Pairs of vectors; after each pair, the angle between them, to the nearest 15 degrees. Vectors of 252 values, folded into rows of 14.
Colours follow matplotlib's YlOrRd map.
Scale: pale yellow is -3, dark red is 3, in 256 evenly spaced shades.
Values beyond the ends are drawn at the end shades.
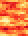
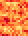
135 degrees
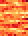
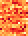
135 degrees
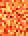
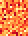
120 degrees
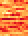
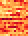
30 degrees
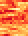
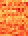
135 degrees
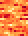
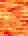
135 degrees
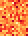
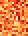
45 degrees
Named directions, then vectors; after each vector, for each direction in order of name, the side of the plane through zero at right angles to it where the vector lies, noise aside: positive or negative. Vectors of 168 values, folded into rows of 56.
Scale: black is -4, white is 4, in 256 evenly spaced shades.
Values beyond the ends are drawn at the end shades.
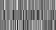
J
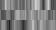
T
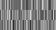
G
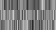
positive, negative, negative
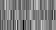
positive, positive, positive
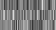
positive, negative, negative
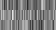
positive, negative, negative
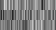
negative, positive, positive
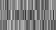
negative, positive, negative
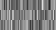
positive, negative, negative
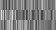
positive, positive, negative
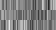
positive, positive, negative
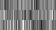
negative, negative, negative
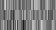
positive, positive, positive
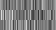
positive, positive, negative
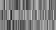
positive, negative, positive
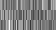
positive, positive, negative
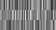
positive, negative, positive
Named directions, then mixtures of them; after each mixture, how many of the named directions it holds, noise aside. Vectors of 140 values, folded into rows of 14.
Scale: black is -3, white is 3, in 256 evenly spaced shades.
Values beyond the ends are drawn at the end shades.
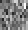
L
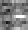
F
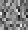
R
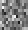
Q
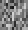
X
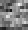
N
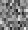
two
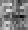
two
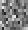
one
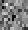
two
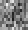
two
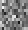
one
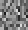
one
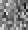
four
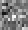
three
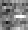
one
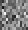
two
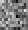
four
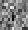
two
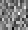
two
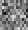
four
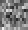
three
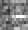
one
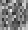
three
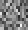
one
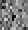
two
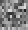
three
